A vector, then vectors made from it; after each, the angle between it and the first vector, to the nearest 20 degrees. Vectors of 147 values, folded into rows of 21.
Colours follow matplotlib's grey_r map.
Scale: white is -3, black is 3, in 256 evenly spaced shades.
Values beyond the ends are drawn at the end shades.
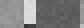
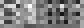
60 degrees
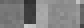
160 degrees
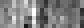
60 degrees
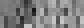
120 degrees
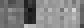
160 degrees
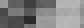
140 degrees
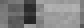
160 degrees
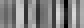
80 degrees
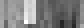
20 degrees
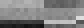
80 degrees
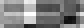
40 degrees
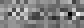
80 degrees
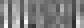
80 degrees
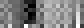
140 degrees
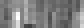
60 degrees
